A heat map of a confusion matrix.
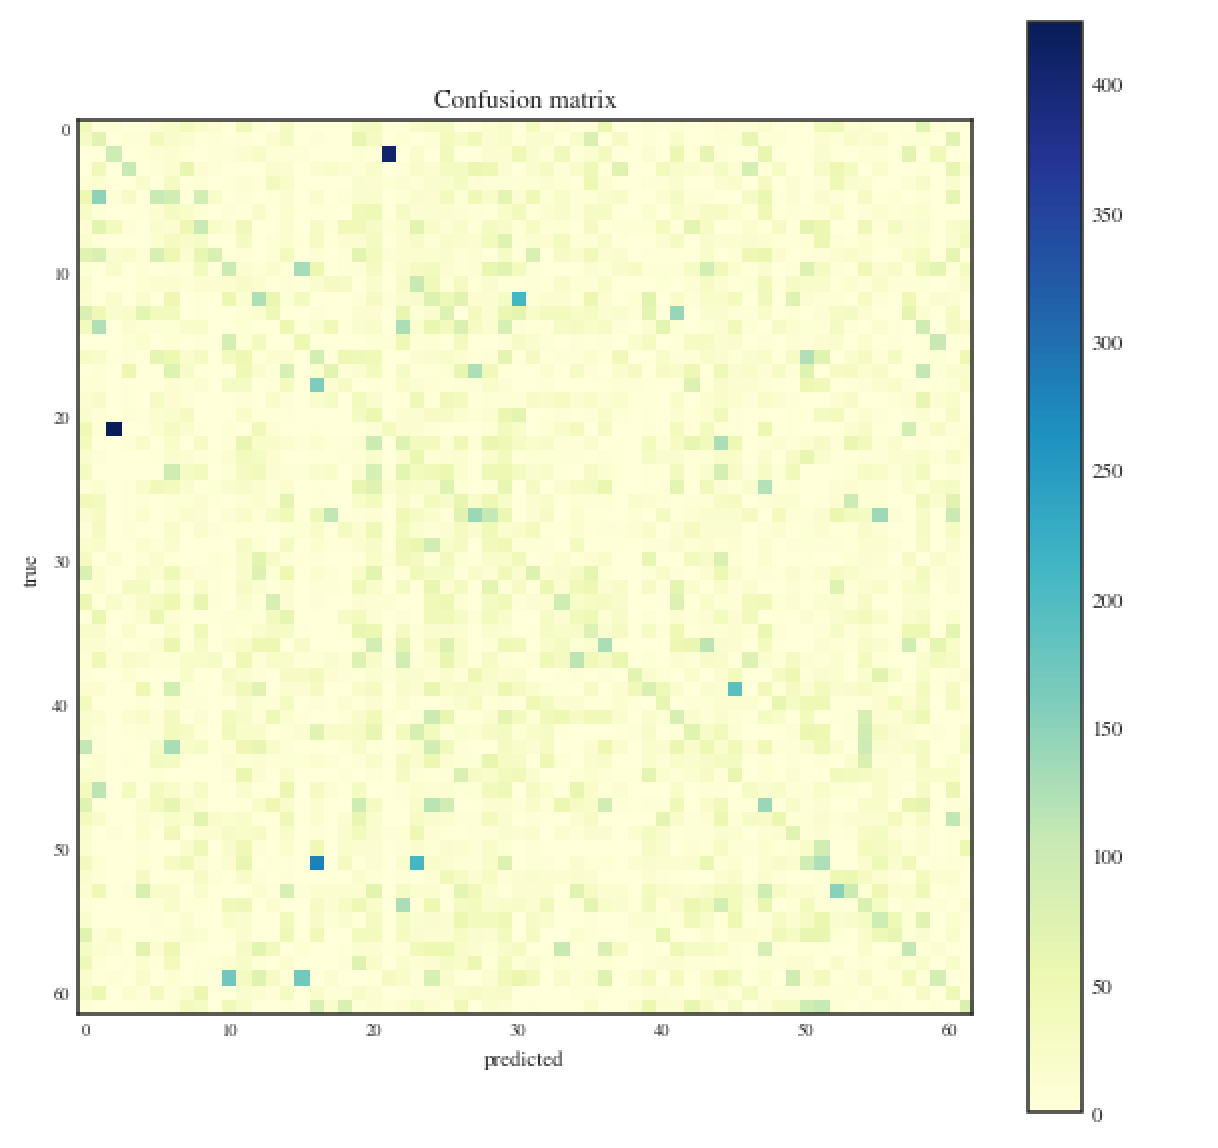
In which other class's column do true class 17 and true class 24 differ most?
27
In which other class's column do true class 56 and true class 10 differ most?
15
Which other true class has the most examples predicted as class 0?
43
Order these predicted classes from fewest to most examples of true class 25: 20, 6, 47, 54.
54, 6, 20, 47
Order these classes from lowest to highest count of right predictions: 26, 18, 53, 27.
18, 26, 53, 27
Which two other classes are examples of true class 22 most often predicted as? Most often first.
44, 20
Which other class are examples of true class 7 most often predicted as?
8
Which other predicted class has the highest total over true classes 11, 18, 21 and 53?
2
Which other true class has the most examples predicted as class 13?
33
